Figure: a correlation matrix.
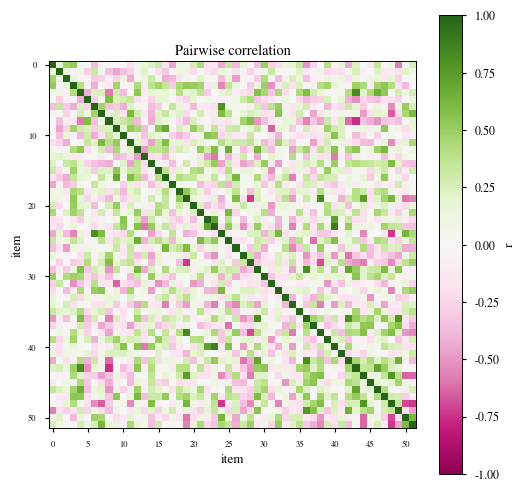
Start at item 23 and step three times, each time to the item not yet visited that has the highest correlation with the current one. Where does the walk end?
10
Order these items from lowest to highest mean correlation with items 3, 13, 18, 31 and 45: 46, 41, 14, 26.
41, 26, 14, 46
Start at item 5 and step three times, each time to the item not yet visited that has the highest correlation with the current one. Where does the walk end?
51
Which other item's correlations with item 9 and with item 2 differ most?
16
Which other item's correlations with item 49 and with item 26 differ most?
45
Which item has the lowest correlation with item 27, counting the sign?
42
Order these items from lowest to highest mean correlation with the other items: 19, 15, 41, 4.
41, 19, 15, 4
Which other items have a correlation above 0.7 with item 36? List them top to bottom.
29, 42, 49
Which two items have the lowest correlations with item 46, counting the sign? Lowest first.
8, 5
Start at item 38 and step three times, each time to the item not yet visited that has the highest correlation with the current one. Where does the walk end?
48
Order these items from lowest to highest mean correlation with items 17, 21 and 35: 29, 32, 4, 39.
39, 29, 32, 4
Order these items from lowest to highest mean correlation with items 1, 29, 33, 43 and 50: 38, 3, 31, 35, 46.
31, 3, 38, 35, 46
